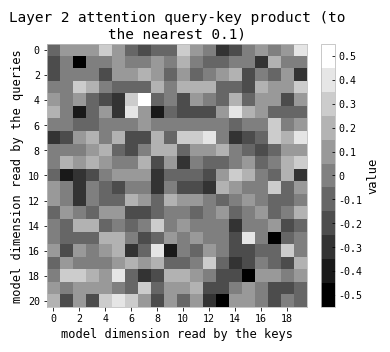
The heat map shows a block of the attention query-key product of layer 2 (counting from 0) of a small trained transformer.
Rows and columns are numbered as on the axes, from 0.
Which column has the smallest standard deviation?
16
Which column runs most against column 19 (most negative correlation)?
14
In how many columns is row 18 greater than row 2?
12
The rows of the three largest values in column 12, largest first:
7, 17, 3
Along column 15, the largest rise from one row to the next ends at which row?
19
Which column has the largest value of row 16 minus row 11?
8
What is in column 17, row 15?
-0.5
